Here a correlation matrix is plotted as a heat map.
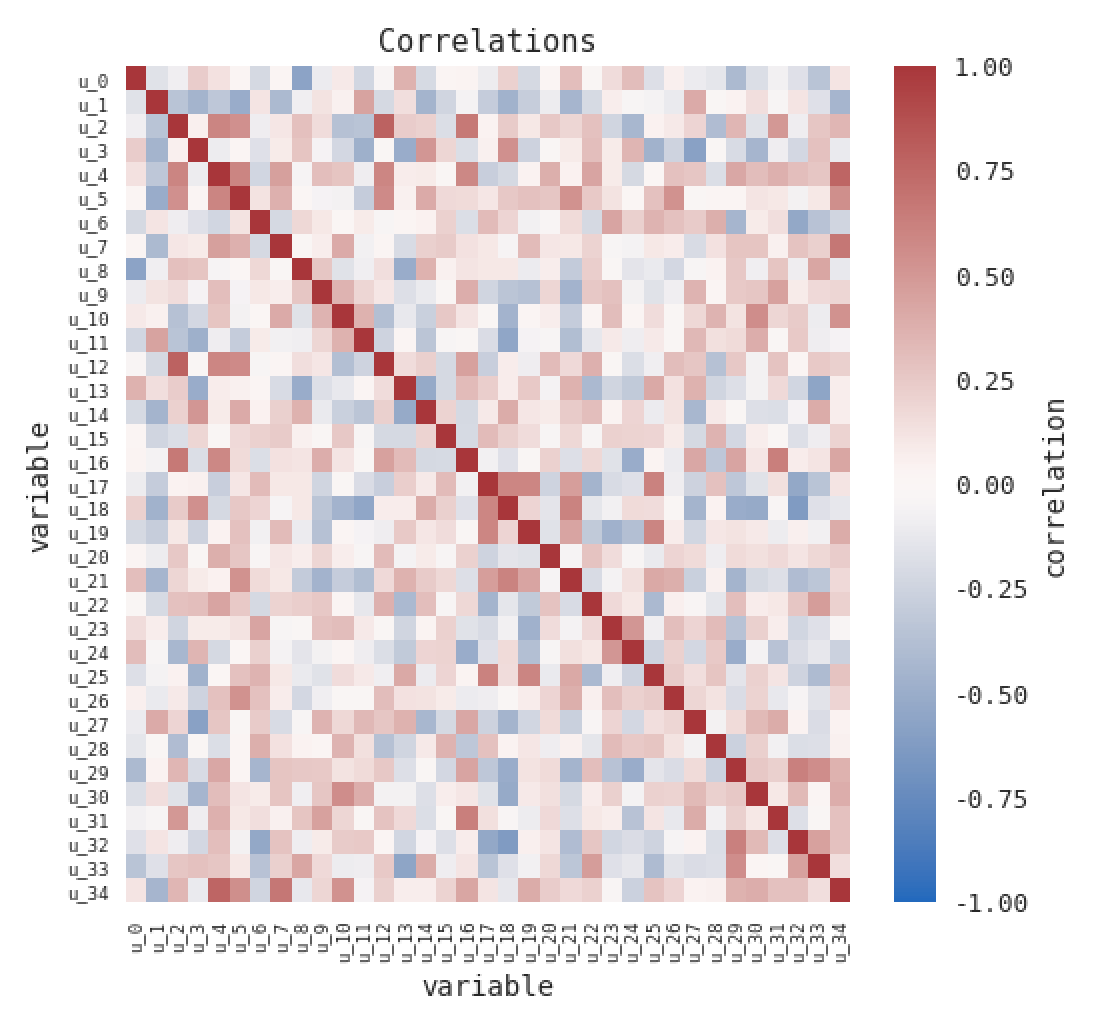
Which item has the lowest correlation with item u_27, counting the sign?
u_3
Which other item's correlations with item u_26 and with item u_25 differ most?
u_17
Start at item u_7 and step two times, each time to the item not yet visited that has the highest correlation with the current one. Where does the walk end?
u_4
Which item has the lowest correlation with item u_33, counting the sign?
u_13
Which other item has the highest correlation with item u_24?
u_23
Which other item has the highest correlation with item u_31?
u_16
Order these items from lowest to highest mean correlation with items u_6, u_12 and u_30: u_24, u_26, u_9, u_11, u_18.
u_18, u_24, u_11, u_9, u_26
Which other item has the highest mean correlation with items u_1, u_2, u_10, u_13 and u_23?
u_27
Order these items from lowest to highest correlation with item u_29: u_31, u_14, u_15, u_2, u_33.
u_15, u_14, u_31, u_2, u_33
